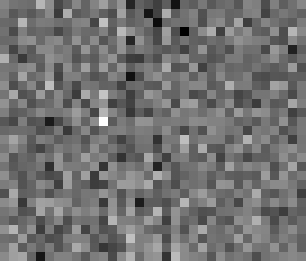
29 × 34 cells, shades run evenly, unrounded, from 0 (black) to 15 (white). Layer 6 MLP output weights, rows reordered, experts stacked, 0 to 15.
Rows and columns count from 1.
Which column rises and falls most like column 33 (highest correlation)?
26
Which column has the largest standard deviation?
12
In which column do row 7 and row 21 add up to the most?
1
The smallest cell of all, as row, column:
4, 21
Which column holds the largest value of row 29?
20
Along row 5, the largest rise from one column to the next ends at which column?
16
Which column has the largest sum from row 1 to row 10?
6
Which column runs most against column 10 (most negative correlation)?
28
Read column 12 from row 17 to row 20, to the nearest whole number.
6 8 3 9
